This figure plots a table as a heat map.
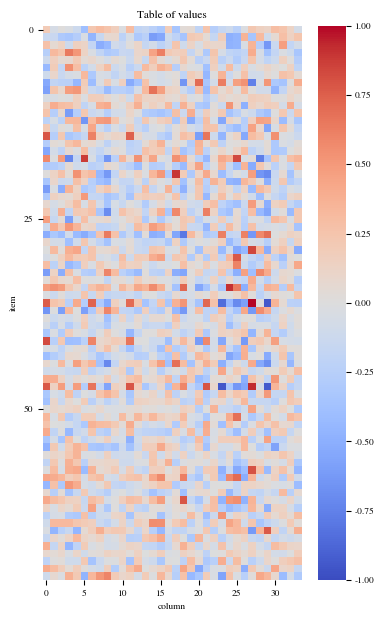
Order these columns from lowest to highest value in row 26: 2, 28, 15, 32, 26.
26, 28, 32, 2, 15
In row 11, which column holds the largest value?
19
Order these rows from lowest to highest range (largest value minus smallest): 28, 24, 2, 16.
28, 16, 2, 24
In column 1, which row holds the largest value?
34
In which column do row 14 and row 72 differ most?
0
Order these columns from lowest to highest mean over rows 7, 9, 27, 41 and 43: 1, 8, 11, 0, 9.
1, 0, 11, 9, 8
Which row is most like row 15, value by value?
67
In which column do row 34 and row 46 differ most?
24
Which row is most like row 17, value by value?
51
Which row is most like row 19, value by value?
44
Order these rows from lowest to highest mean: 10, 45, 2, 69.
2, 45, 69, 10
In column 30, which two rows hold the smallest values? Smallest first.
55, 8
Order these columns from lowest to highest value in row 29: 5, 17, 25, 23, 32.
25, 23, 5, 17, 32
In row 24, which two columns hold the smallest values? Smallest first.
8, 29
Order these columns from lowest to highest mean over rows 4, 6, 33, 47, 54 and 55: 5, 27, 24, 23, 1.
23, 24, 5, 1, 27
